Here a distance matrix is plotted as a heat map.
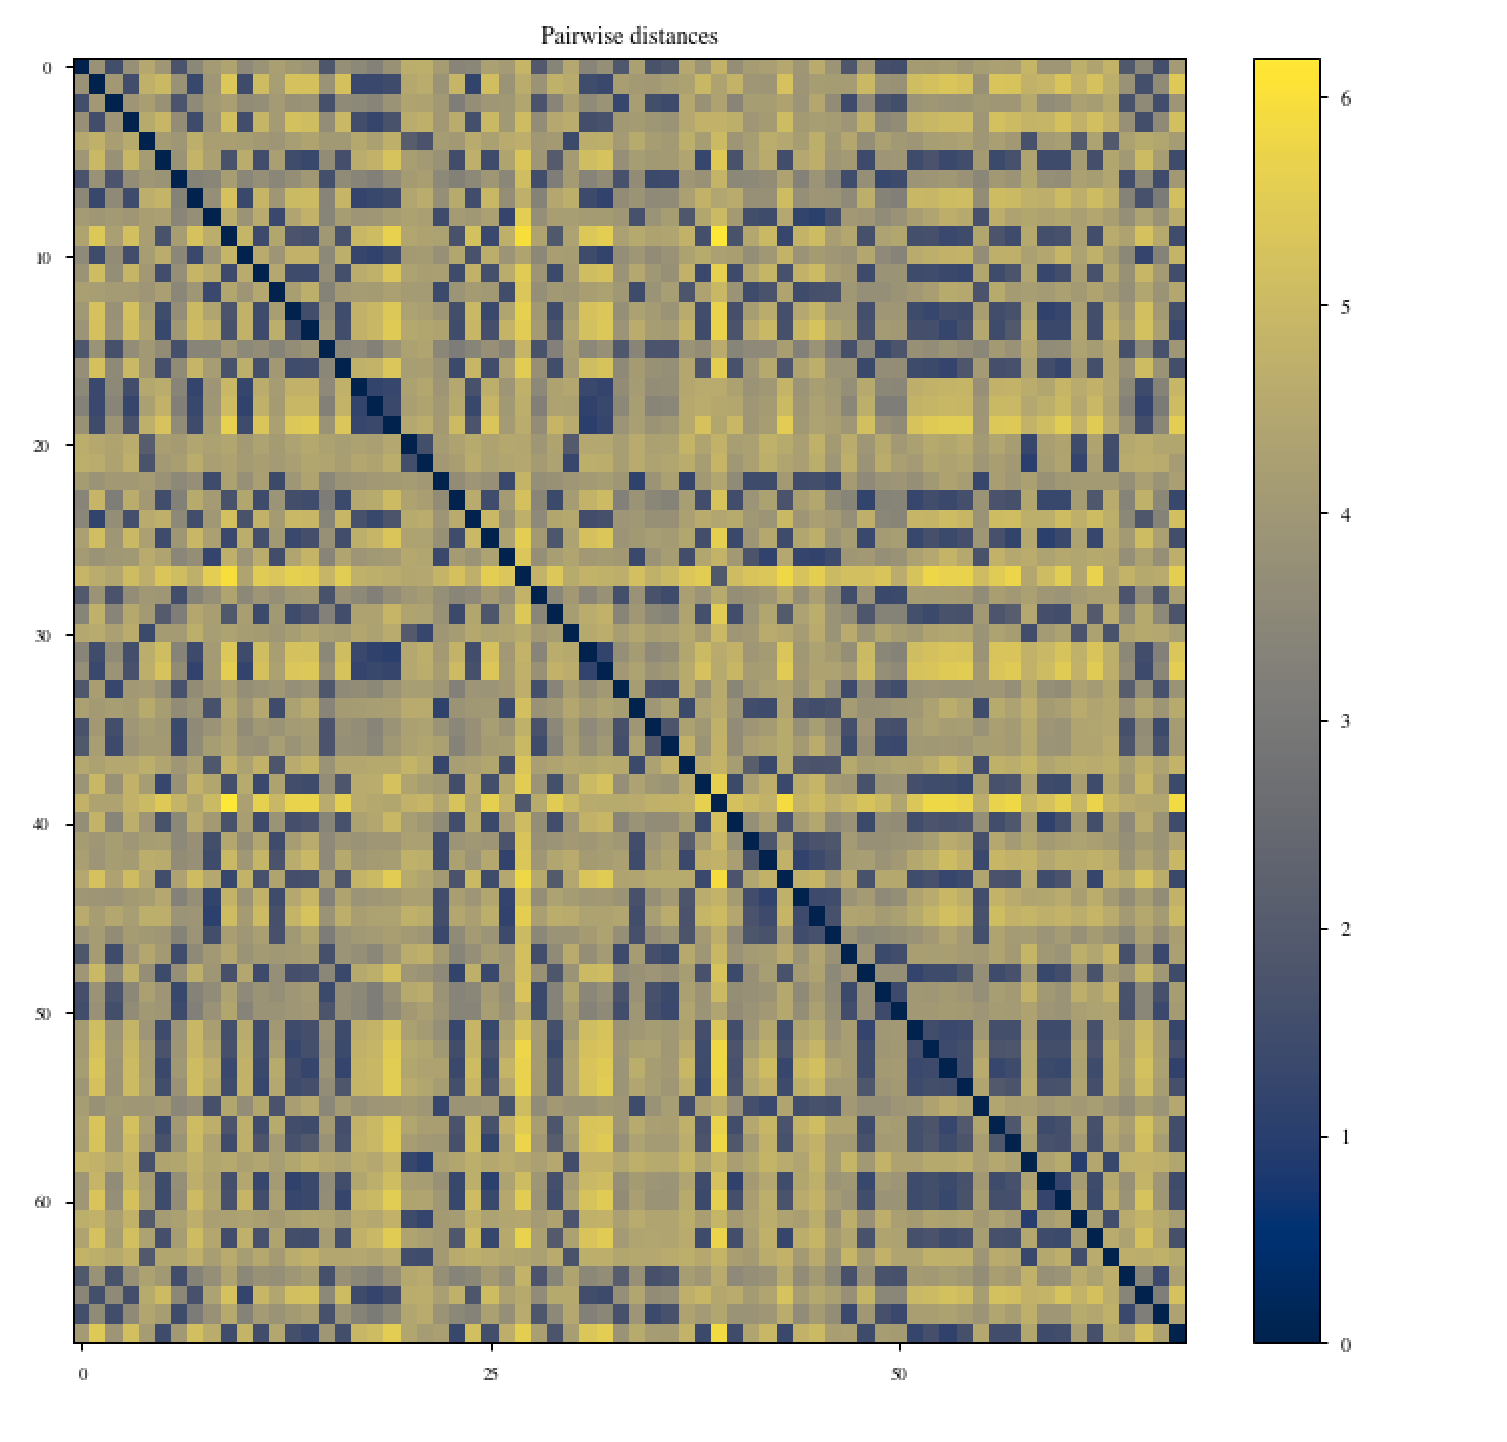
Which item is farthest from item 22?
27
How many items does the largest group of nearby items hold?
23
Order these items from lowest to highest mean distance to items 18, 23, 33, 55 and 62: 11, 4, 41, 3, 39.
11, 41, 3, 4, 39
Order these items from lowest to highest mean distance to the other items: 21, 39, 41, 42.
41, 42, 21, 39
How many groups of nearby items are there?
6
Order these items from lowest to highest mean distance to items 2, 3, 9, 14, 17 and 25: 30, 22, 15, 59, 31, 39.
59, 15, 31, 22, 30, 39
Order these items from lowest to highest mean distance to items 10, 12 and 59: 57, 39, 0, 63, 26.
26, 57, 0, 63, 39
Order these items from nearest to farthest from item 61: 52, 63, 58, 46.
58, 63, 46, 52
